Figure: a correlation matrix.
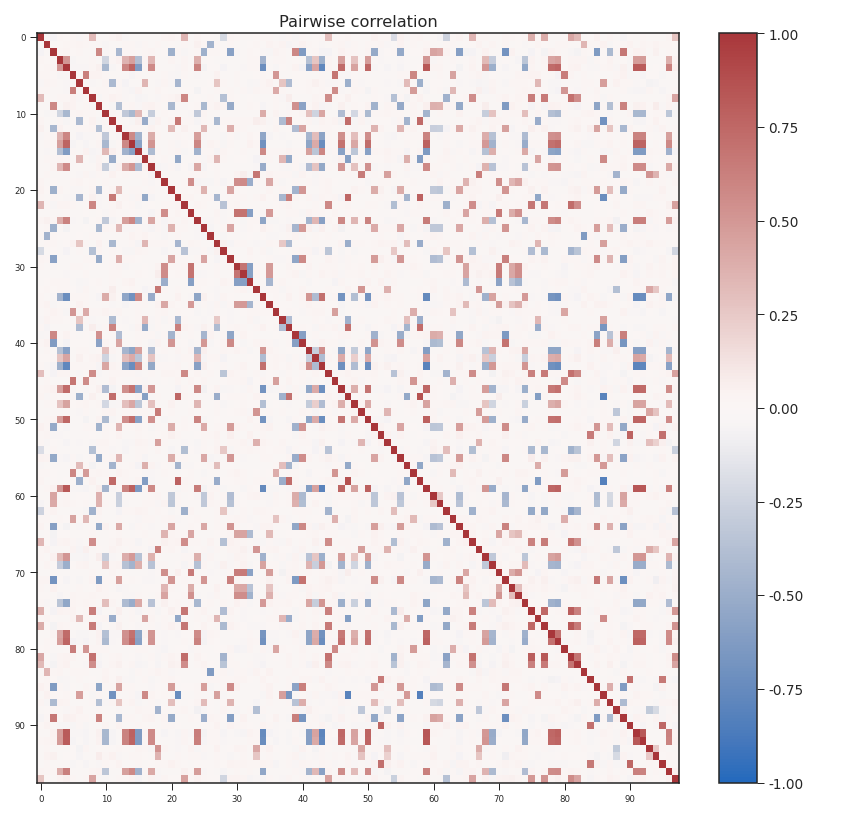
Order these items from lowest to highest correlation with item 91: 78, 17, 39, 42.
39, 42, 17, 78
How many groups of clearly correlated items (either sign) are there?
9
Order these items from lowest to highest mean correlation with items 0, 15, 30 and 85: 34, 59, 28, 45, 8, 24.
59, 24, 28, 45, 8, 34
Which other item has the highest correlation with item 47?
58
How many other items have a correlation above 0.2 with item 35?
8
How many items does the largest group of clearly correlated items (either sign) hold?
24
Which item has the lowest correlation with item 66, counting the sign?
62
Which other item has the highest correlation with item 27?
86
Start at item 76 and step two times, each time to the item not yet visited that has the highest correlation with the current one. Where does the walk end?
16
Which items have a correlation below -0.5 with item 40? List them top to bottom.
2, 9, 39, 89
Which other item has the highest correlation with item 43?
34
